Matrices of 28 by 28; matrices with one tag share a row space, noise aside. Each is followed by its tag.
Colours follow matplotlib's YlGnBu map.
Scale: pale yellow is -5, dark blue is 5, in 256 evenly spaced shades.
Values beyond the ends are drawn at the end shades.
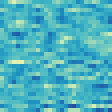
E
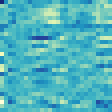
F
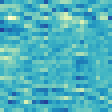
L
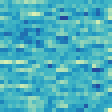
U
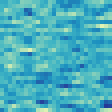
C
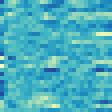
F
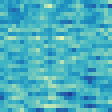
E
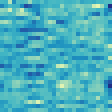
U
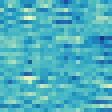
C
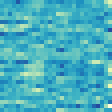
U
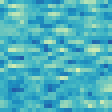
E
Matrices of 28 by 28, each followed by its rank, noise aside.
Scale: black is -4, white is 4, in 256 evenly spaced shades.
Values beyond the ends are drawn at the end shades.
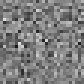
four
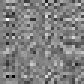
four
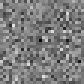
eight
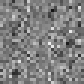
six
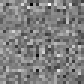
eight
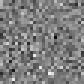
eight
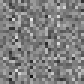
seven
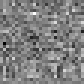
five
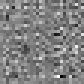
five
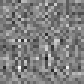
five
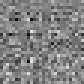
five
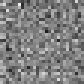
seven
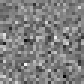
six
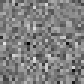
six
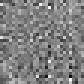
five
